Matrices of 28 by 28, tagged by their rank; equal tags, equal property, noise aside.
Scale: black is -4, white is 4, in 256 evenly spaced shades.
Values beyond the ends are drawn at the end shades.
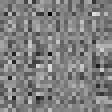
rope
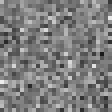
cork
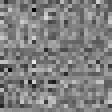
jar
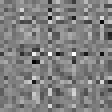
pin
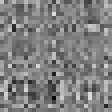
rope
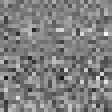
jar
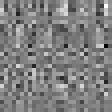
pin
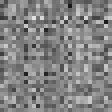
rope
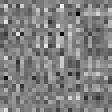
rope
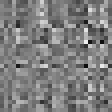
pin
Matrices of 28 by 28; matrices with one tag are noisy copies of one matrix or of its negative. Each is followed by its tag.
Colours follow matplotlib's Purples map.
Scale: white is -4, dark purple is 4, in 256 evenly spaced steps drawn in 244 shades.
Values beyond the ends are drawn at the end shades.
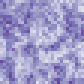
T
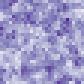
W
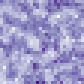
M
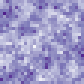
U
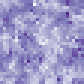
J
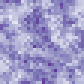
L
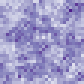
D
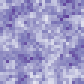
J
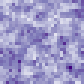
W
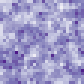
W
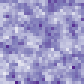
M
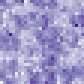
J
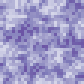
D
